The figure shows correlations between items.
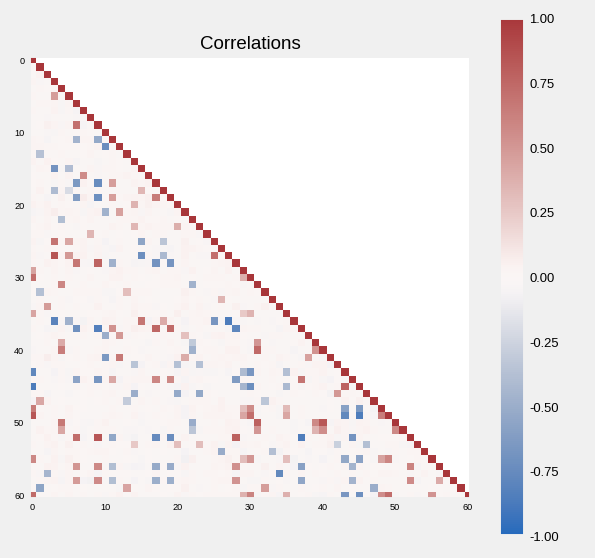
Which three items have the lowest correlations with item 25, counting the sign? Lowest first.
36, 15, 18
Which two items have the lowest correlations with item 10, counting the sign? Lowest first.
12, 41
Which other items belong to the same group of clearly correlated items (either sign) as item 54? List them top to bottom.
26, 33
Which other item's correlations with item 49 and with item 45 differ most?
0
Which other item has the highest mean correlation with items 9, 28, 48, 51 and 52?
6
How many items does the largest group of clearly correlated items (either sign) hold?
11
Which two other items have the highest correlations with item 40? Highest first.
50, 31
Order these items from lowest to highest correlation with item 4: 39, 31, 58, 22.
22, 58, 39, 31
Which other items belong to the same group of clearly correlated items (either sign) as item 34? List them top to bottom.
2, 57
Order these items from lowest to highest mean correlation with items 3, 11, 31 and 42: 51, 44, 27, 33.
33, 44, 51, 27
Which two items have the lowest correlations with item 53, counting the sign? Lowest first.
46, 42
